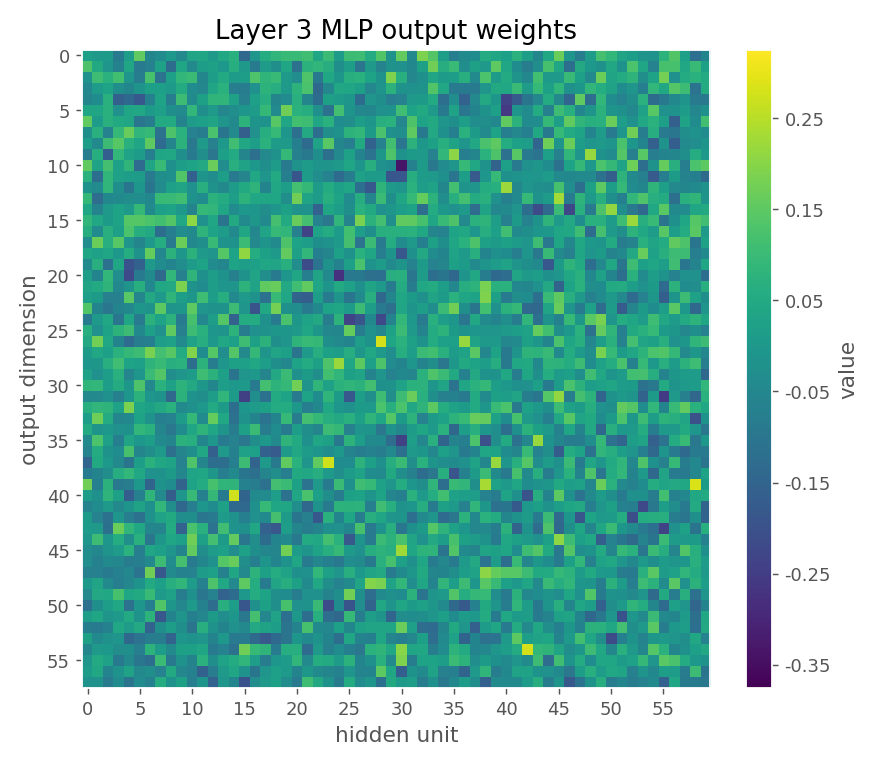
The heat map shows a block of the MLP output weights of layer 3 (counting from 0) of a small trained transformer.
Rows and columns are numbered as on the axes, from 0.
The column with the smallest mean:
15
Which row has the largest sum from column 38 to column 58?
47
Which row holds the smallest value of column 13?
49
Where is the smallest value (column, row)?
30, 10
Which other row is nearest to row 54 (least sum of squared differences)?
45
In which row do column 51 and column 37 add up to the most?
33
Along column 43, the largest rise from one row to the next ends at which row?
25
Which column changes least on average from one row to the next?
31
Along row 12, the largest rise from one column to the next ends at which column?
28
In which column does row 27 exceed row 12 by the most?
6
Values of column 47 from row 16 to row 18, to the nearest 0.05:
0.1 0.05 0.05
